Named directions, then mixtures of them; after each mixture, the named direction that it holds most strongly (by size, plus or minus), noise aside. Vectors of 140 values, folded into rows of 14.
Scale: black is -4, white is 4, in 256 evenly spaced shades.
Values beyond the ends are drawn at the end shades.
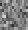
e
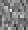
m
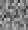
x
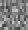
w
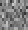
e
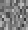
w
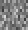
w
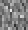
m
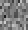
x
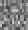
w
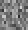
e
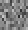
e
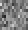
e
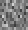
e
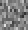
e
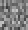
w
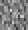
m
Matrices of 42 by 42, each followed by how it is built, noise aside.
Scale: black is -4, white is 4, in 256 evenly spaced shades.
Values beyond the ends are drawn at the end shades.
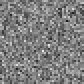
noise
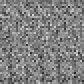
repeating columns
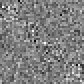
block diagonal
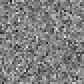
noise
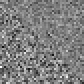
lower triangular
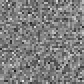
noise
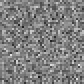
repeating columns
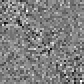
block diagonal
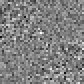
block diagonal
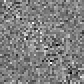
block diagonal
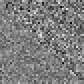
upper triangular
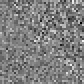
upper triangular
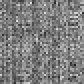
blocks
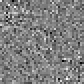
block diagonal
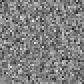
noise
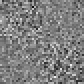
block diagonal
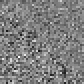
lower triangular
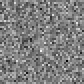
noise
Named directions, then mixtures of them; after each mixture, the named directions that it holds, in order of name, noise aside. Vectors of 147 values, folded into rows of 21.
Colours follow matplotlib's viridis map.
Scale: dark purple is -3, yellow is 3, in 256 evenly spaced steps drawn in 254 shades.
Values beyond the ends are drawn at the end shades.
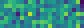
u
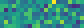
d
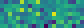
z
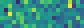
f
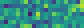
d, u.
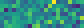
d.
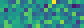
d.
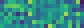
u, z.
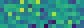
z.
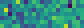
f.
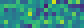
d, u.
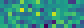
z.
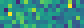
f.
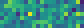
u.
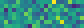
d.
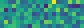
d.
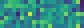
u.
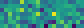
z.
